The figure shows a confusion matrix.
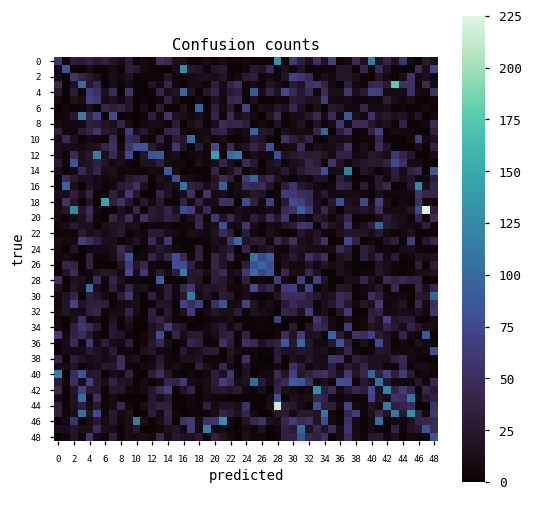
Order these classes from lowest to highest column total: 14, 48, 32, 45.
45, 14, 32, 48
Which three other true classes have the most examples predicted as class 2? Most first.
19, 13, 31
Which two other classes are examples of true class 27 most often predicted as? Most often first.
16, 25
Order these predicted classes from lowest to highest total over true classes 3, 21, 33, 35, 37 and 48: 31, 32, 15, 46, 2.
46, 15, 2, 32, 31
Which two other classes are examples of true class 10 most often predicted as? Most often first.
17, 46
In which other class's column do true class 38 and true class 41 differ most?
25
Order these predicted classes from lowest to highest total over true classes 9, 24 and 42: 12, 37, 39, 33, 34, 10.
10, 12, 39, 37, 34, 33
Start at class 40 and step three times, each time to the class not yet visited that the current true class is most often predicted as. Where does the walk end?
13
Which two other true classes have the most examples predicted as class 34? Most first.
45, 9
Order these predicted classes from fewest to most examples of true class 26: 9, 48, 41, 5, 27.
5, 41, 48, 9, 27
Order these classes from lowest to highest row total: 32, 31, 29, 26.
32, 26, 29, 31
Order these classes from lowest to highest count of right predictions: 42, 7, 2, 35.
2, 7, 35, 42
